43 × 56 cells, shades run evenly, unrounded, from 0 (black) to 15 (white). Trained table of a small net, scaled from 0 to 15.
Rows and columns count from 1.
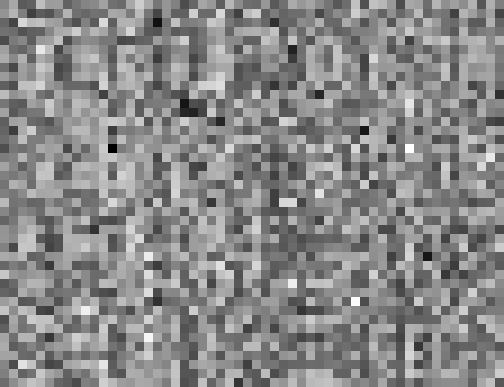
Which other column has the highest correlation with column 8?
29
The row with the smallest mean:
2
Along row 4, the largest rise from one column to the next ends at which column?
52
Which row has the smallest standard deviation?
24
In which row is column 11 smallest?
26
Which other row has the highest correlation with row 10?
3
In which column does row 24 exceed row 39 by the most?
47
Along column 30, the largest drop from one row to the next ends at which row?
43
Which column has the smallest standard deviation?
19
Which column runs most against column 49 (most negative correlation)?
54
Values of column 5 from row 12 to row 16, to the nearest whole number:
9 7 6 7 7
